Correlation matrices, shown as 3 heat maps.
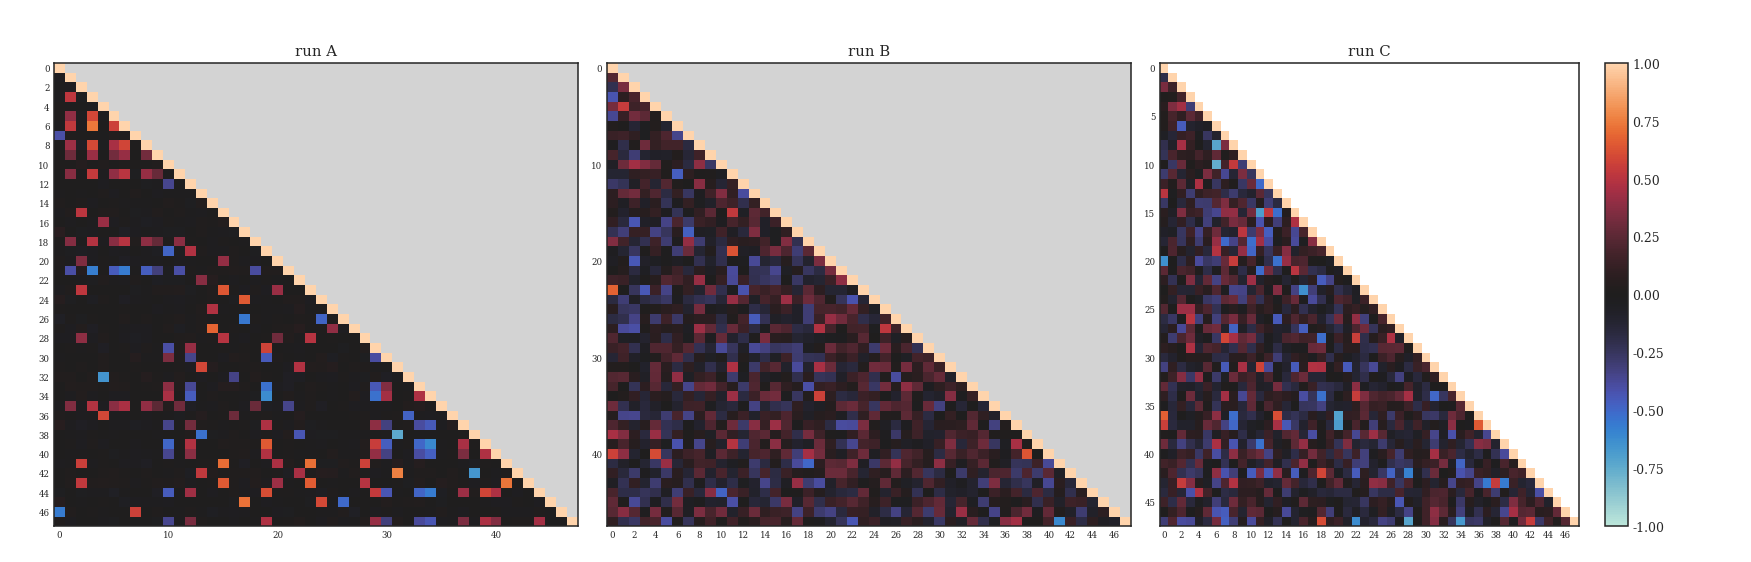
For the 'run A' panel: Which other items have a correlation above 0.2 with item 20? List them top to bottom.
2, 15, 23, 28, 41, 43
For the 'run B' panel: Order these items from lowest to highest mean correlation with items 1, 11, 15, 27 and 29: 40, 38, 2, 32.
2, 32, 38, 40
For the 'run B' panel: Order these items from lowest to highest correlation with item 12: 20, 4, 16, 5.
4, 20, 16, 5
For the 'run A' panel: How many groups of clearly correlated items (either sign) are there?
8
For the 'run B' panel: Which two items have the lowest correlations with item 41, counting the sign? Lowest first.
47, 18
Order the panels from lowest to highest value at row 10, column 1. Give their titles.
run C, run A, run B
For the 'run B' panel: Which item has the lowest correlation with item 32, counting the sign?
26
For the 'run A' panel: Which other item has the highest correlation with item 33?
34
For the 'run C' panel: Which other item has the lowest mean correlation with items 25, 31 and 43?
39
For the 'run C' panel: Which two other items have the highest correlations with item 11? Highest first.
31, 18
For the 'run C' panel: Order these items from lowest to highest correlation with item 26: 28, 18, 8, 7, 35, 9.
18, 35, 9, 7, 8, 28
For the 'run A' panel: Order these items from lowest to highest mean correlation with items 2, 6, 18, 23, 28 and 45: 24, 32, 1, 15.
32, 24, 1, 15
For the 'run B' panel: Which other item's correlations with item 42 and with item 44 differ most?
10
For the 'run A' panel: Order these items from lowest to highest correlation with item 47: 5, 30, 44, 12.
30, 5, 12, 44
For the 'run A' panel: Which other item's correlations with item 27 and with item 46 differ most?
14
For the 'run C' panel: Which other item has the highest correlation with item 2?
43
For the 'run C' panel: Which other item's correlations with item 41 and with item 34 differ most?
47
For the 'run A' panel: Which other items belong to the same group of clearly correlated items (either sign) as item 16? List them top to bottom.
4, 32, 36
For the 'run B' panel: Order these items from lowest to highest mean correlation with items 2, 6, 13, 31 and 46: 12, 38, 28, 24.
12, 24, 28, 38
